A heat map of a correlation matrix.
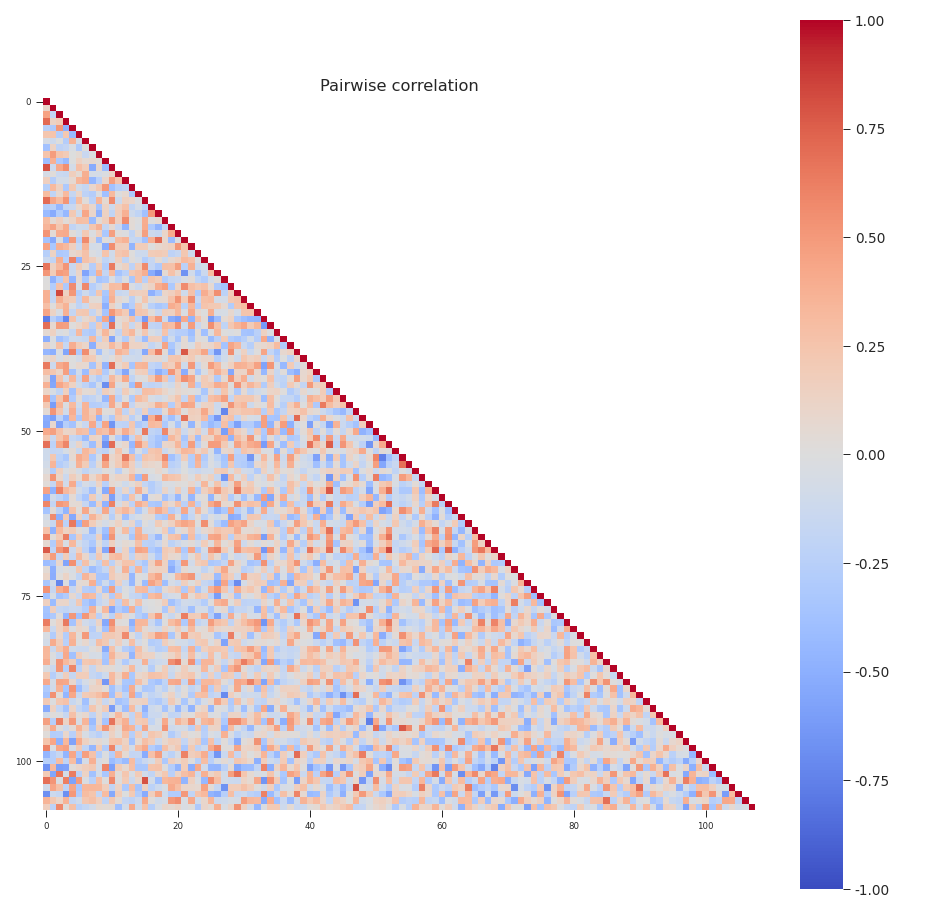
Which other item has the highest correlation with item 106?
85
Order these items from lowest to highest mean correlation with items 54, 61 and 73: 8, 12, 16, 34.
8, 34, 16, 12
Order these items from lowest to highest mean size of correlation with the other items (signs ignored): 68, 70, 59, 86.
86, 70, 59, 68
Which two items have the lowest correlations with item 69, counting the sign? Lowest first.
100, 107
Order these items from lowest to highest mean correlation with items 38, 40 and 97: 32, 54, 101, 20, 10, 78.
101, 54, 78, 20, 10, 32
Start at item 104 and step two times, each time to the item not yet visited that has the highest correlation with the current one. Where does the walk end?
90
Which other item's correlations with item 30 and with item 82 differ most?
72
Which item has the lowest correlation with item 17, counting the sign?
26
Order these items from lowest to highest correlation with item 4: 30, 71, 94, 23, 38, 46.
71, 23, 30, 46, 94, 38
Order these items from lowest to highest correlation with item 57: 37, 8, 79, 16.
79, 16, 37, 8
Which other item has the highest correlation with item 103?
15
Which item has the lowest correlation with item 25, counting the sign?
33
